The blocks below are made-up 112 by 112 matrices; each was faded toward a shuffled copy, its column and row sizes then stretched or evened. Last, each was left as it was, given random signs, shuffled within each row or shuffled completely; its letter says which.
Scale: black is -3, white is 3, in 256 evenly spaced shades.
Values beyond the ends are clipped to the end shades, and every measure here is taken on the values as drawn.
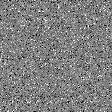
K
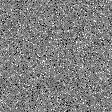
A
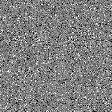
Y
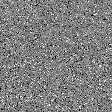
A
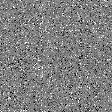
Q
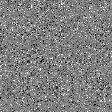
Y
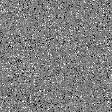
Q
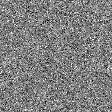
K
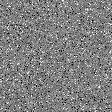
A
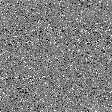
K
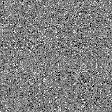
Y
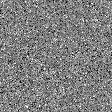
A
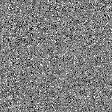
Q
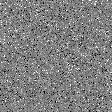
A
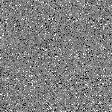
Q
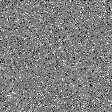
K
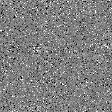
Y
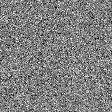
K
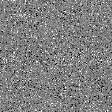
Q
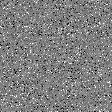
K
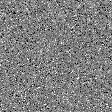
A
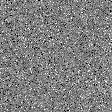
A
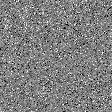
A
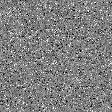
K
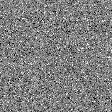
K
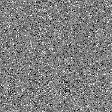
Y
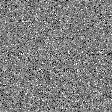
K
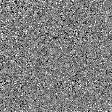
Q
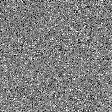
K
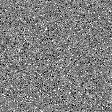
K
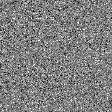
Q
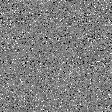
K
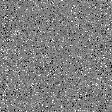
Y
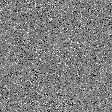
K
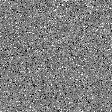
K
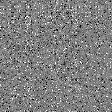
Y
